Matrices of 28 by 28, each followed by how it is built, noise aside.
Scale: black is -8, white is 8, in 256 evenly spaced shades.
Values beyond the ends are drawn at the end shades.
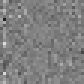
uneven columns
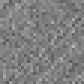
Hankel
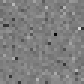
sparse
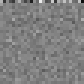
uneven rows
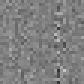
uneven columns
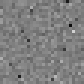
sparse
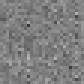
uneven columns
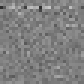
uneven rows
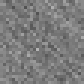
Toeplitz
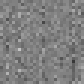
uneven columns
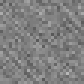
Toeplitz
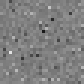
sparse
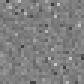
sparse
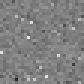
sparse
